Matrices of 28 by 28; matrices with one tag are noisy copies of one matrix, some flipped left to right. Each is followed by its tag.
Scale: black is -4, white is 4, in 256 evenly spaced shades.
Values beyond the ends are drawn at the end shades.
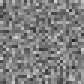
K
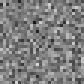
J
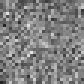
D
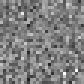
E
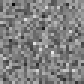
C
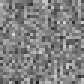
C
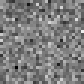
D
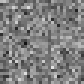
D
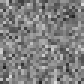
D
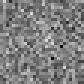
D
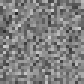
K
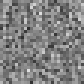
C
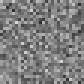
K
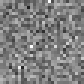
K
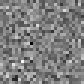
J
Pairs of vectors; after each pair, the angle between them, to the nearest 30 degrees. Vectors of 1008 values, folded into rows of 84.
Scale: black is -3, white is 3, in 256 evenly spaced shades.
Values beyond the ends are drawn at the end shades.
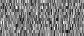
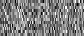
120 degrees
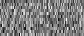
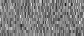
60 degrees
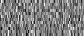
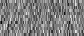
120 degrees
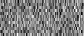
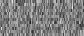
90 degrees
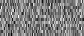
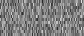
30 degrees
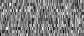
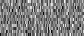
60 degrees
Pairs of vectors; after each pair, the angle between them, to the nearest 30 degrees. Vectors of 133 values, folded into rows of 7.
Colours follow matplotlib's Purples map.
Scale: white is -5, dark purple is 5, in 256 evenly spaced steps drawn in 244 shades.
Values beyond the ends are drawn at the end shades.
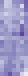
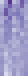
120 degrees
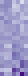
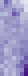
60 degrees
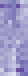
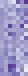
120 degrees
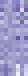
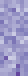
120 degrees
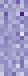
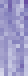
60 degrees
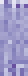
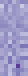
90 degrees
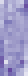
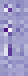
90 degrees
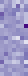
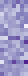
150 degrees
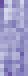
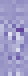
90 degrees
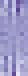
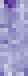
90 degrees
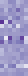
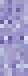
30 degrees
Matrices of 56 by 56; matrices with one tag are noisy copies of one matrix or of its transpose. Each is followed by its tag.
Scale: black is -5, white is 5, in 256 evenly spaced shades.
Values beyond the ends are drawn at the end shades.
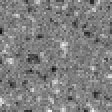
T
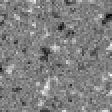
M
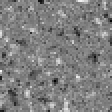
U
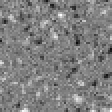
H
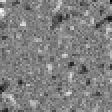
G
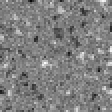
T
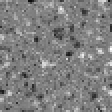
T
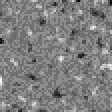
U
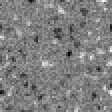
T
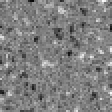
T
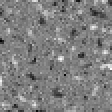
U
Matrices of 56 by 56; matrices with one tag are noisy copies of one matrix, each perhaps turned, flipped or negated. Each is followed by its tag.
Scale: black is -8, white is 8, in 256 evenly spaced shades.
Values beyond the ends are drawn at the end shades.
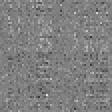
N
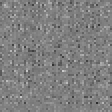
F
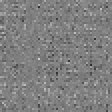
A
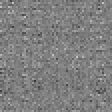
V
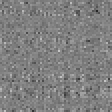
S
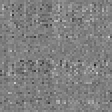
N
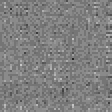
A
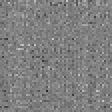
A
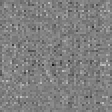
F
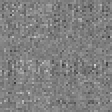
N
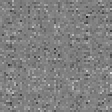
V
